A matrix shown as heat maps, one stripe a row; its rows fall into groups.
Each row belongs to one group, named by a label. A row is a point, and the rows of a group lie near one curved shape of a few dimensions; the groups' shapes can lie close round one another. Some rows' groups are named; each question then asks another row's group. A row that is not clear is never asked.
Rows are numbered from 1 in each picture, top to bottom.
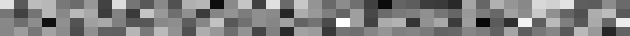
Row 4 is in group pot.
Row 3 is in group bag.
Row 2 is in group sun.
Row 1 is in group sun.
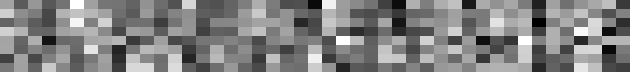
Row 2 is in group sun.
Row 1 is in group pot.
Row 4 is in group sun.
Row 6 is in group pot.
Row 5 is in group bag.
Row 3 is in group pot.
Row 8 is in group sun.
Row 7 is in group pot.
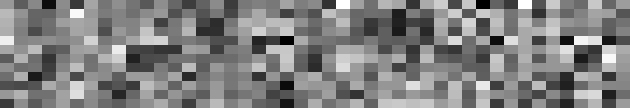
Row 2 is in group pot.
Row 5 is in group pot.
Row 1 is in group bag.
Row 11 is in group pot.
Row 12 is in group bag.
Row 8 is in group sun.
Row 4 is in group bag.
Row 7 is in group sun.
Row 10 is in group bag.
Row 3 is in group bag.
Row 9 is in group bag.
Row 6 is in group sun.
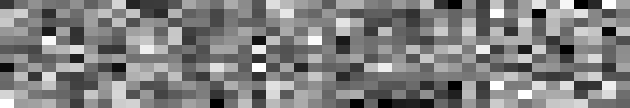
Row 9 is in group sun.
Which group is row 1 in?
sun
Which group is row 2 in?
sun
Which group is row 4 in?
bag
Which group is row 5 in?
sun
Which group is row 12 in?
sun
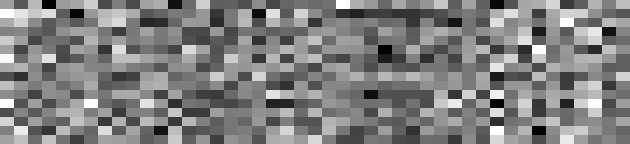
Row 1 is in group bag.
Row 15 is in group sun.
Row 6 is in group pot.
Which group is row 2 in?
sun
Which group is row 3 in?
sun
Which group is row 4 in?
pot
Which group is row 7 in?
sun
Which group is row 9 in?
bag
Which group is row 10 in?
pot
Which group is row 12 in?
pot
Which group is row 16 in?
sun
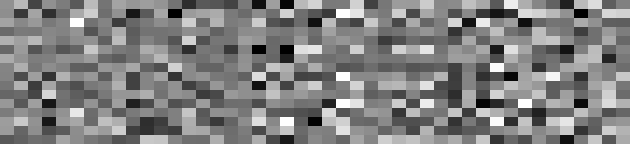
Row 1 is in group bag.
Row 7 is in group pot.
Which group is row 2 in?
bag
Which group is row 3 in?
pot
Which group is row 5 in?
sun
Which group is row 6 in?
bag
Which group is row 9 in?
bag
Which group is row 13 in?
pot
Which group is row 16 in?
bag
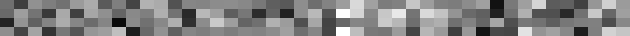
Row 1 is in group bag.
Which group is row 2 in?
bag
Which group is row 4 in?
bag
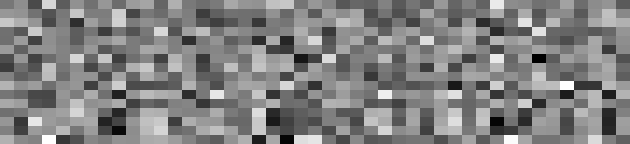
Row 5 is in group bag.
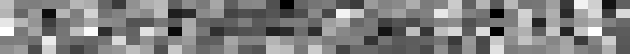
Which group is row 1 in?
pot
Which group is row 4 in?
pot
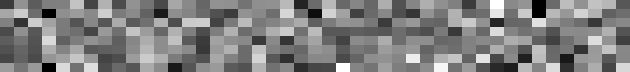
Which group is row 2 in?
sun
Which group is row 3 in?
pot
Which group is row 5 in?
sun
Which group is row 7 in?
bag
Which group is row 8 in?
bag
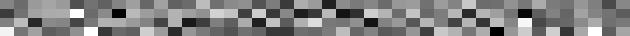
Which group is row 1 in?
pot
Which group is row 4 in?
pot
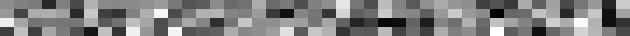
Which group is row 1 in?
bag
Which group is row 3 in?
sun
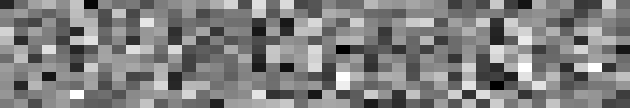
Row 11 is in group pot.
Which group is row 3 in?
bag
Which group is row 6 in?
sun
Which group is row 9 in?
bag
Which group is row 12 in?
bag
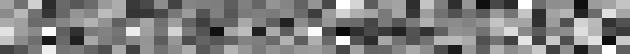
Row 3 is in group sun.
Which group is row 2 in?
sun
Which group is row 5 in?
bag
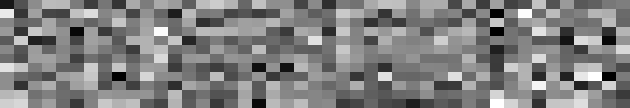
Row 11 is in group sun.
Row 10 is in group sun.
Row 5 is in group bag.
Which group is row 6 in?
bag
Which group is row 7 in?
pot
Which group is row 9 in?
pot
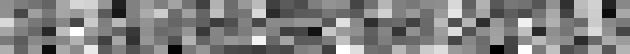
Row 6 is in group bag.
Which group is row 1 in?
pot
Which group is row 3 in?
bag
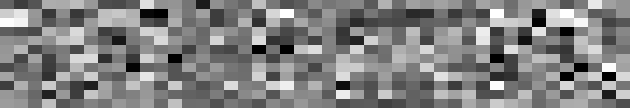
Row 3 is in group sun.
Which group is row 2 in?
sun
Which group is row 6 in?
bag
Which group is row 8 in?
sun
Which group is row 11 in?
bag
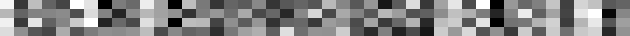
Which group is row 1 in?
pot
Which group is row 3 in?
pot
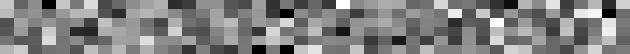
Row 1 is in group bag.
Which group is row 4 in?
sun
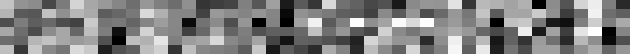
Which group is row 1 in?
pot
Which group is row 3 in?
bag
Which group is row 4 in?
pot
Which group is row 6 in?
pot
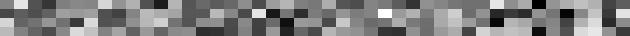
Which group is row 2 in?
bag
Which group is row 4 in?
pot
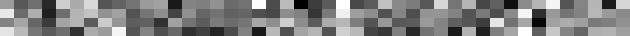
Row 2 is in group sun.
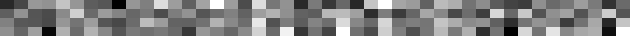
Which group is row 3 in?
bag
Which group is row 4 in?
bag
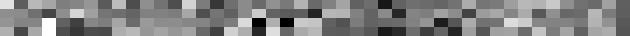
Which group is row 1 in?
sun
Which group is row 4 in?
sun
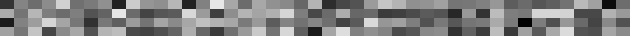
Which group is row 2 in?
sun
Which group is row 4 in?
sun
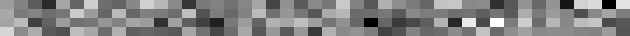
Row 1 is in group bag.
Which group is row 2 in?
sun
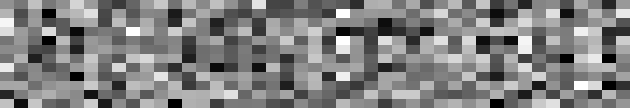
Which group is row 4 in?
sun
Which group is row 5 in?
bag
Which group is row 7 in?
bag
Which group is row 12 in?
pot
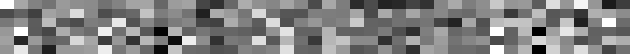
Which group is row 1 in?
sun
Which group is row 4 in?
sun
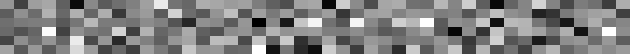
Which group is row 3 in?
bag
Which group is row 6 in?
pot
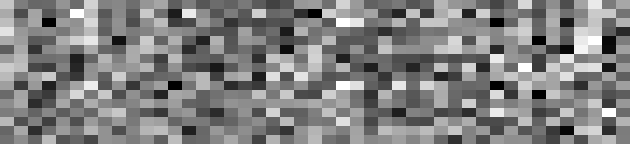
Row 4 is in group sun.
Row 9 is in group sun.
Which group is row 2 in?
pot
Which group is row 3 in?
bag
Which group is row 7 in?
sun
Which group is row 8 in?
bag
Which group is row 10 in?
bag
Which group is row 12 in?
bag
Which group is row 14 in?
bag
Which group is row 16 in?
sun
